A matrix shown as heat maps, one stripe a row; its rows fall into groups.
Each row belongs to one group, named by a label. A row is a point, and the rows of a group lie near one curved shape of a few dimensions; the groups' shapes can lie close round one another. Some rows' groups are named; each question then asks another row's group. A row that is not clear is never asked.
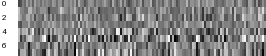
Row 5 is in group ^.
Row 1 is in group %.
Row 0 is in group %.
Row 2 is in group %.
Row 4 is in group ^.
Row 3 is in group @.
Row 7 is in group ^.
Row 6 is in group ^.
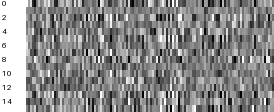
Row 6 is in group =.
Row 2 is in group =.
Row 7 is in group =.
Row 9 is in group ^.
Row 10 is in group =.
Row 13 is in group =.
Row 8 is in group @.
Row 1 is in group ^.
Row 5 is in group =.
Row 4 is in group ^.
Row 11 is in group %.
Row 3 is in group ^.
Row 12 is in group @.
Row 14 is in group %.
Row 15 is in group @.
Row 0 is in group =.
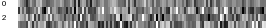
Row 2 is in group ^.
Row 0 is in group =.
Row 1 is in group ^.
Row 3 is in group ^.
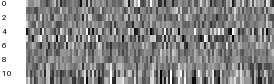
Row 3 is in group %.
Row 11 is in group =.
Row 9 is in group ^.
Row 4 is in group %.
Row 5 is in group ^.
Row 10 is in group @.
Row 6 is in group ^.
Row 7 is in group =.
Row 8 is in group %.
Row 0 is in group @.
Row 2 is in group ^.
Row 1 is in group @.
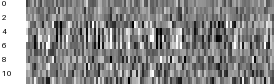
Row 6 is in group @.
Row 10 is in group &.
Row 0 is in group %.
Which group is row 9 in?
=
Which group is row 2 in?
@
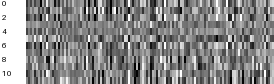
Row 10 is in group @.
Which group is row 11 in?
@
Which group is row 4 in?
^
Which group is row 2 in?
^
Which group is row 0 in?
^
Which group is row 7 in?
^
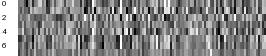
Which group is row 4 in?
&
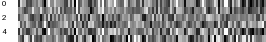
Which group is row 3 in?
^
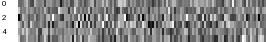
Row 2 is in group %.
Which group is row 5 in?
^
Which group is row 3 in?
@
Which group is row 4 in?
@
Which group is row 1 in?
^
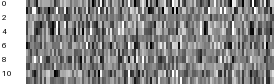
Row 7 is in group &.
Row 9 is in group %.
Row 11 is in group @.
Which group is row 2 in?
@
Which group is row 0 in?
@
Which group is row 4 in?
^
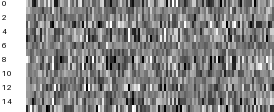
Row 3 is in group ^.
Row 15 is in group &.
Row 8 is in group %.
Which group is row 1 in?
%
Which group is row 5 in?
%
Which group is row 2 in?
@
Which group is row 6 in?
^
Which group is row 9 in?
^
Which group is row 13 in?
%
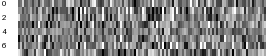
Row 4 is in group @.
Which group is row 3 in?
^
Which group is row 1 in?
@
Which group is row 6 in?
=
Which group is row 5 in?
^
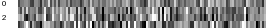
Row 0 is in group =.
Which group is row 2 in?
=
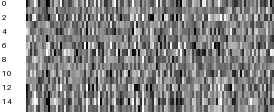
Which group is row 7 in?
&
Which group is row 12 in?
%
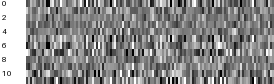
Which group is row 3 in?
@
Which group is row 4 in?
&
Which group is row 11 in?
=
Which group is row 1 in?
=
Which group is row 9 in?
%
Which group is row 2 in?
&
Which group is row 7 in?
%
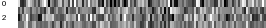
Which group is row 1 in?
=
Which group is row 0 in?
^
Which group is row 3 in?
=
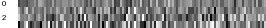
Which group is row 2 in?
%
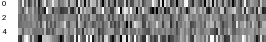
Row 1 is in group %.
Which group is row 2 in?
@
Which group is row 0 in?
@
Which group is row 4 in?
^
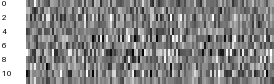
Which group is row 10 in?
%
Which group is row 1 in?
=
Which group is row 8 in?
^
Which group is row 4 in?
%
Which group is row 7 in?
%
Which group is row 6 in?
^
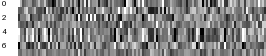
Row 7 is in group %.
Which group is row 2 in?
@
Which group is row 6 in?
^
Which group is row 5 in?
^
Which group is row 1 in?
%
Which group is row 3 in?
^
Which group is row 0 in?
%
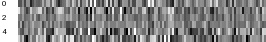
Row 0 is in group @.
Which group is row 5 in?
=
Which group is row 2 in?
&
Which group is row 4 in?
&
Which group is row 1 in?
&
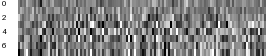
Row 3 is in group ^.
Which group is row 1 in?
^
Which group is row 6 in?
=
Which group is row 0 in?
@
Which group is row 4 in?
=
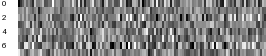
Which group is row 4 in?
^
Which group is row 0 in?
%
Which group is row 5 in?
@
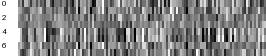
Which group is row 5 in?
%
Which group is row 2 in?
@
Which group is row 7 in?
^
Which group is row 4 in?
%
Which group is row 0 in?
=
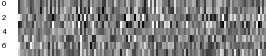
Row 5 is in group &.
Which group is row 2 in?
%
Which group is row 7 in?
%
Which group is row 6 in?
=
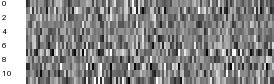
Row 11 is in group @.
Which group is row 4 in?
^
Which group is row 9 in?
%
